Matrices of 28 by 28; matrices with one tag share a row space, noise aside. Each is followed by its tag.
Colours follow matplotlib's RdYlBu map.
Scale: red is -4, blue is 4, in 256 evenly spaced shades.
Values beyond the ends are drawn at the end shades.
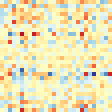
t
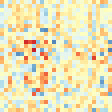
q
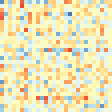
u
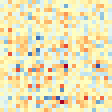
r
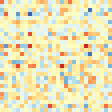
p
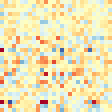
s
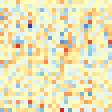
p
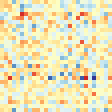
t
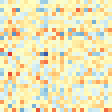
s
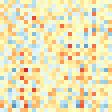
t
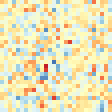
q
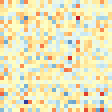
u
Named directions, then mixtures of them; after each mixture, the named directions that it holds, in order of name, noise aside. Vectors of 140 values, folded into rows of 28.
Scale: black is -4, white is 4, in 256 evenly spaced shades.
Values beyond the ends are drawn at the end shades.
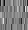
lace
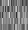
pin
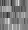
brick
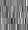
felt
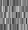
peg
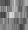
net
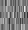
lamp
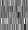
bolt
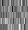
bolt, brick, peg.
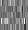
bolt, felt.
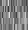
pin.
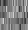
lace, lamp, net.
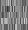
bolt, felt, pin.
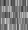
brick, felt, peg.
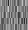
felt, peg, pin.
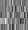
bolt, lamp, peg.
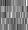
felt, net, peg.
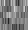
brick, lace, net.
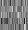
bolt.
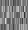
lamp, peg.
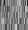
felt, lace, pin.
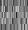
lace, peg, pin.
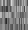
brick, lace, lamp.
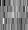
lace, net.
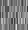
felt, pin.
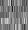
bolt, brick, pin.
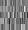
lamp.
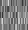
felt, pin.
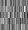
lamp.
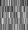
lace, pin.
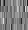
lace.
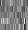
bolt, lace.
